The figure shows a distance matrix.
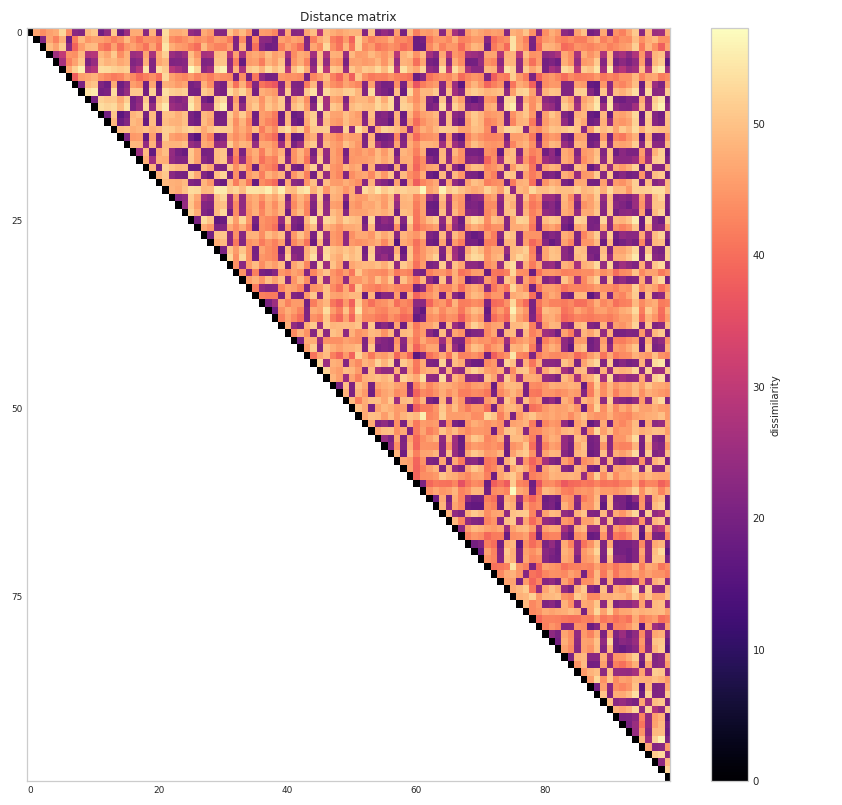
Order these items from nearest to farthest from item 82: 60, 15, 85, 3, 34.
85, 3, 60, 34, 15
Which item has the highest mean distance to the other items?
21
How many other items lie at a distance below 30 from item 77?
8
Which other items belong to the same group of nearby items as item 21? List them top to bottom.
51, 75
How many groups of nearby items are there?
5
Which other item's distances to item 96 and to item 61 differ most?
37
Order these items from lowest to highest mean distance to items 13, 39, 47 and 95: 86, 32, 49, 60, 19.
86, 60, 32, 19, 49
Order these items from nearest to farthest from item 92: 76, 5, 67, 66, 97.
76, 5, 67, 66, 97
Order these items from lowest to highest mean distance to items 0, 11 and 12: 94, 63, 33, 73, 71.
71, 73, 63, 33, 94
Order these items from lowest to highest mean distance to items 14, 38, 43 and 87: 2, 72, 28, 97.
2, 97, 72, 28
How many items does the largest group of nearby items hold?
39
